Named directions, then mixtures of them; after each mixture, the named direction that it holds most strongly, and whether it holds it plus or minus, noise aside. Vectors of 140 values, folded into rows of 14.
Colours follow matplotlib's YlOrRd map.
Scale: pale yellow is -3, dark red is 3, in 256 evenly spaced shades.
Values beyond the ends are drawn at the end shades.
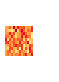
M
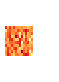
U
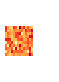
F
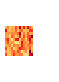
U, minus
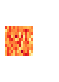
U, plus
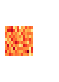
F, minus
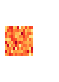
F, minus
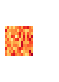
U, minus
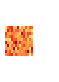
F, minus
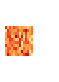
U, plus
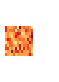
F, plus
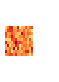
F, minus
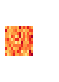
U, minus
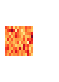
M, minus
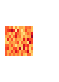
M, minus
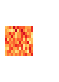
M, plus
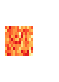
U, plus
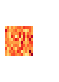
U, minus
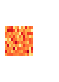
F, minus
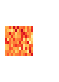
M, plus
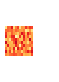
F, minus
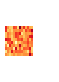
F, plus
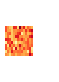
F, plus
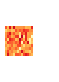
U, plus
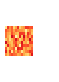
U, minus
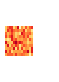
F, minus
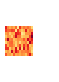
M, minus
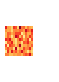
F, plus
